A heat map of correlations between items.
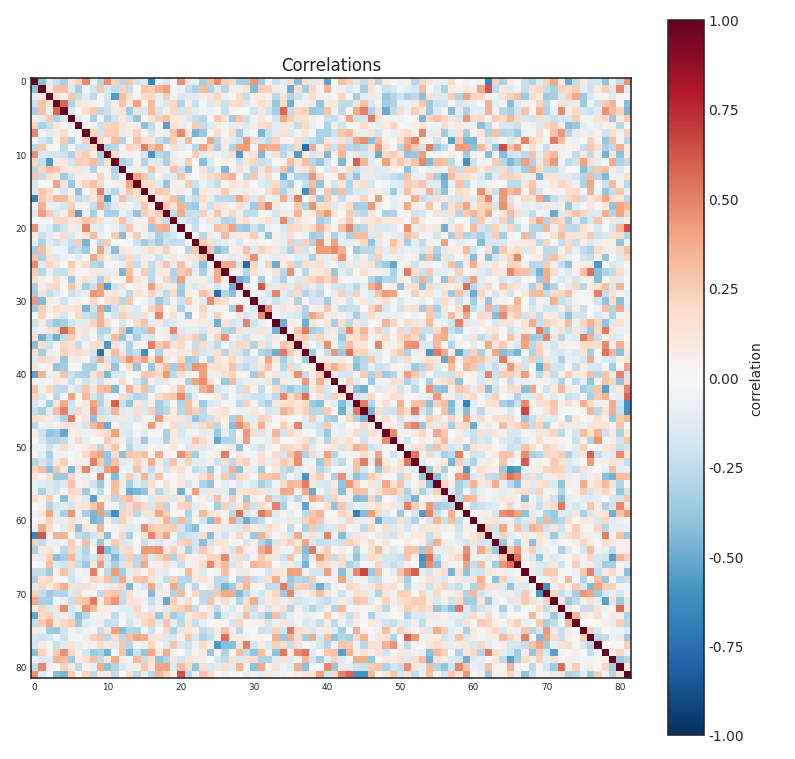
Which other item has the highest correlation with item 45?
67
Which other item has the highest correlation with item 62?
1
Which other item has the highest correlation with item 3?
4
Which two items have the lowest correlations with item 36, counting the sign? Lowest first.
10, 0
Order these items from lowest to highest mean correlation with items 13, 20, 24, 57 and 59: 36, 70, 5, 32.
36, 70, 5, 32
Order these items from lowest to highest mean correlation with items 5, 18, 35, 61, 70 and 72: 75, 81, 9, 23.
23, 9, 81, 75
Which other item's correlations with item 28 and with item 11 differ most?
59
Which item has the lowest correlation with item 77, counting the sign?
25
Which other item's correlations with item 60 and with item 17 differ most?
9
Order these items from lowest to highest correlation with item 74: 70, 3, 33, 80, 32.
70, 32, 33, 3, 80
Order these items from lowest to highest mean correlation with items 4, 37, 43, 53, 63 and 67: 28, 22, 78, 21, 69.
28, 22, 21, 69, 78
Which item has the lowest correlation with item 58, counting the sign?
37
